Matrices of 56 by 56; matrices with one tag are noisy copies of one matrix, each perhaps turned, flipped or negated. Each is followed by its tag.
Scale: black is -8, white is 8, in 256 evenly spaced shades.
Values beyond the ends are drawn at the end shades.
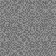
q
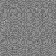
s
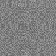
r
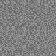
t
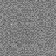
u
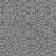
t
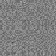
t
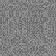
u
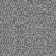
s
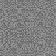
u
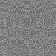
r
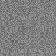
r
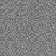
q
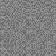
t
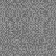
u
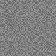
q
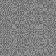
s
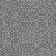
u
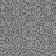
t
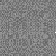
u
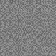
q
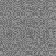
r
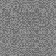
u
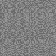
s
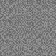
q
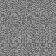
s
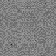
u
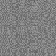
r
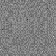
u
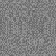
u
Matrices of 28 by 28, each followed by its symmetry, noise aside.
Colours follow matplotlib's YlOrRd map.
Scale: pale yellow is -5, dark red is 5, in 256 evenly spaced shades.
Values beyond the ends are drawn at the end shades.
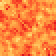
symmetric.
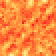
same after a half turn.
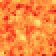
symmetric.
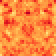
mirrored left to right.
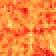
antisymmetric.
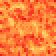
same after a half turn.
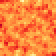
same after a half turn.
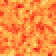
same after a half turn.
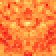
mirrored left to right.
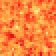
antisymmetric.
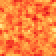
same after a half turn.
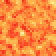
symmetric across the other diagonal.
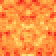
mirrored left to right.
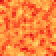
same after a half turn.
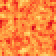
antisymmetric.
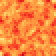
symmetric.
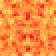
mirrored left to right.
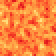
antisymmetric.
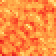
symmetric across the other diagonal.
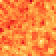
symmetric.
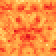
mirrored left to right.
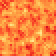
symmetric.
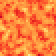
symmetric across the other diagonal.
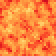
symmetric.
